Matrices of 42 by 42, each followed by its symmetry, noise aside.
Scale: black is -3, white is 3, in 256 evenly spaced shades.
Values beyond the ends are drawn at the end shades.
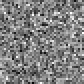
antisymmetric.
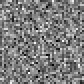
same after a half turn.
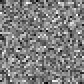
same after a half turn.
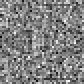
mirrored top to bottom.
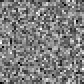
mirrored top to bottom.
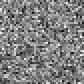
same after a half turn.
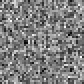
mirrored top to bottom.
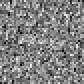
same after a half turn.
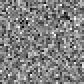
symmetric.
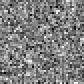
antisymmetric.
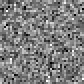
symmetric.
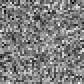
no symmetry.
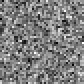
no symmetry.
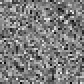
symmetric across the other diagonal.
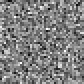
antisymmetric.
